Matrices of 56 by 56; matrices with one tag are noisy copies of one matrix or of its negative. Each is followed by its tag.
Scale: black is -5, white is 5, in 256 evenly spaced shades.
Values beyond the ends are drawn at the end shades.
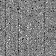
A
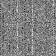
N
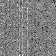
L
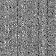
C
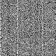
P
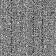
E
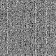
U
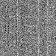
C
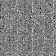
N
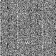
P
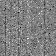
A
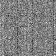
N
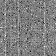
A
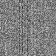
L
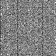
P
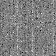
N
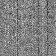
C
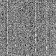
U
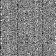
P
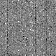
U
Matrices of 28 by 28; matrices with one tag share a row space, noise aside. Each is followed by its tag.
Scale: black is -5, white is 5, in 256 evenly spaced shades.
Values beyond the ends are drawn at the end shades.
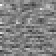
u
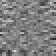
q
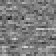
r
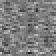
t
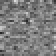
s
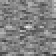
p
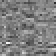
r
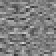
s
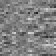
t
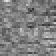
t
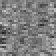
q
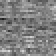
r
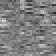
p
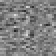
s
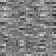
p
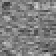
t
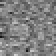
s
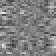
q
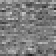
r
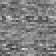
r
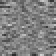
q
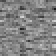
p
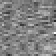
t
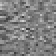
s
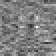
t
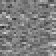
q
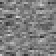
u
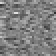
s
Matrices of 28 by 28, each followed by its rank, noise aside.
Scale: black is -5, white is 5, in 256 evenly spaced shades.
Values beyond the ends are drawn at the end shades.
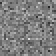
eight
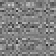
three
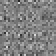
four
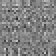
four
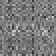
four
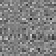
four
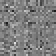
four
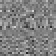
four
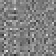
four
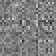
four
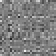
three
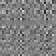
three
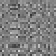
three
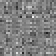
four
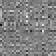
four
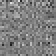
four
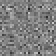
four
